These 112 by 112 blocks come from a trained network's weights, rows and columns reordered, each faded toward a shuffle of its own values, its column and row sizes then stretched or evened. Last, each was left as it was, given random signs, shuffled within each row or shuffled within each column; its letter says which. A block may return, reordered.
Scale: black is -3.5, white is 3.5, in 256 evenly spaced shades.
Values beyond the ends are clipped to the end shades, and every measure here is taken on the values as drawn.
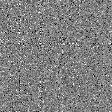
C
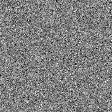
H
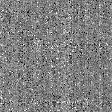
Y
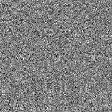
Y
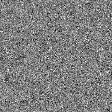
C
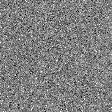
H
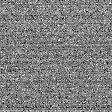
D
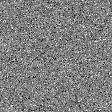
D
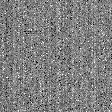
H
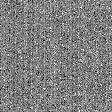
H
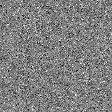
H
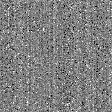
H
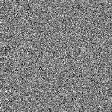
Y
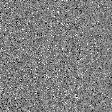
C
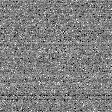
D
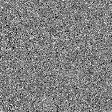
C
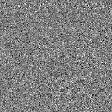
Y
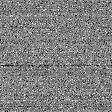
D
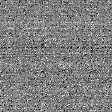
Y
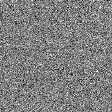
C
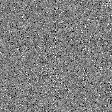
H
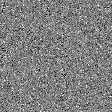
H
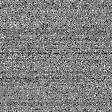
D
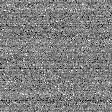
D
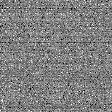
Y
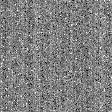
H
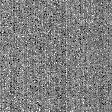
H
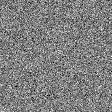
D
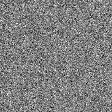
H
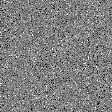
H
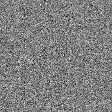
H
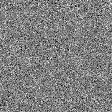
D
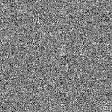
Y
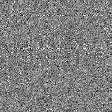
Y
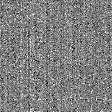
Y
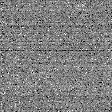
Y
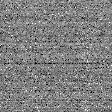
Y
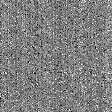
Y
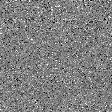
D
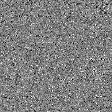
C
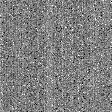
H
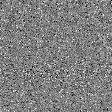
D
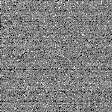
Y
